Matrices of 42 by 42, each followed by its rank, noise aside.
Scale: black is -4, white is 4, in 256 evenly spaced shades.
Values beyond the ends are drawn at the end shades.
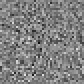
twelve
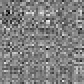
six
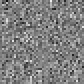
twelve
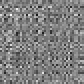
four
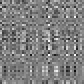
three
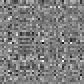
four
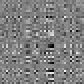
three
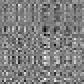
three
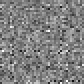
eight
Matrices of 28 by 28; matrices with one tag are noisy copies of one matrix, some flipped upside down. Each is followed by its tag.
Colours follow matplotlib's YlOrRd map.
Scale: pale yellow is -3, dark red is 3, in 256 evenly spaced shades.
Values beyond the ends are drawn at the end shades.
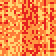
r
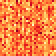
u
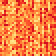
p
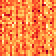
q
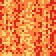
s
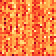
q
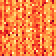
q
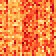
r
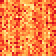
s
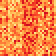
r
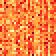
p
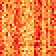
s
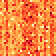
r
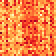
r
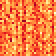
q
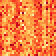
s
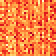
p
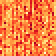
u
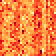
s
